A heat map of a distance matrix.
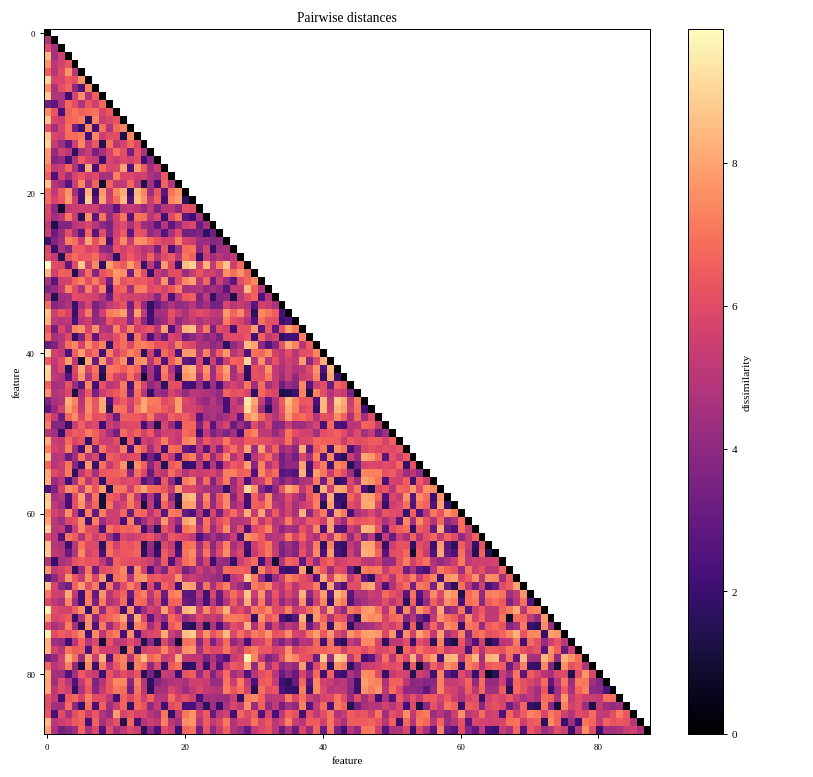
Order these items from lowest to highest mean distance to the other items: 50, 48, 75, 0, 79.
79, 50, 48, 75, 0
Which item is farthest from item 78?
29
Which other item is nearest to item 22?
2
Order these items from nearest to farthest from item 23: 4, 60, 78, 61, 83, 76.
60, 78, 83, 4, 76, 61
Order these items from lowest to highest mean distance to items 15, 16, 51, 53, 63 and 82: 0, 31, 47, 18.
18, 31, 47, 0
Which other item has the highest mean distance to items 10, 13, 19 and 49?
0
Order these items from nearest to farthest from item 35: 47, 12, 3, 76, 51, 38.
38, 12, 76, 3, 51, 47
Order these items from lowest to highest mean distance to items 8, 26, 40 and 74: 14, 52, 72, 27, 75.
14, 27, 52, 72, 75
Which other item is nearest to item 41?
5
